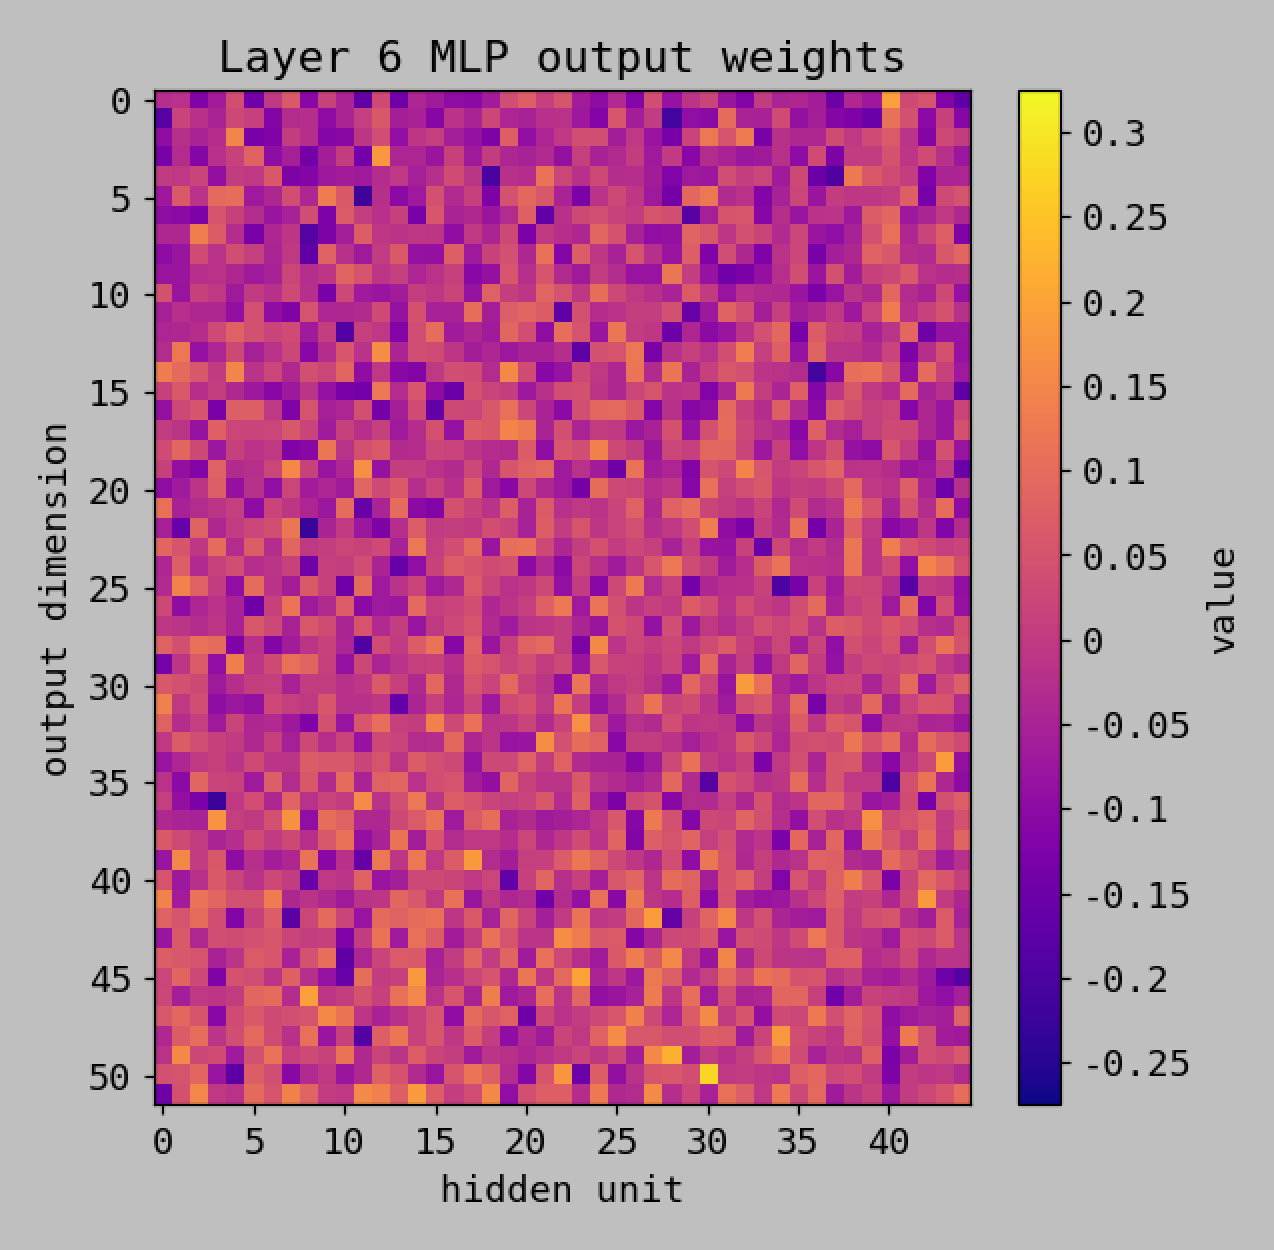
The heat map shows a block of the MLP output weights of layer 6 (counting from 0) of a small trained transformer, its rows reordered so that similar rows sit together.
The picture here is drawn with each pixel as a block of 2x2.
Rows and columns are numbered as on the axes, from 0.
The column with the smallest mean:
44
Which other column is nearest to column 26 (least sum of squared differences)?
38
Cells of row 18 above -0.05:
34
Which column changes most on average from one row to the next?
11
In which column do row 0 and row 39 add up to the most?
40
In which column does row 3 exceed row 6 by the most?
12
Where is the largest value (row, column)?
50, 30
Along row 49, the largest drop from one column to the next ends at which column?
29
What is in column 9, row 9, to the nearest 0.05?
0
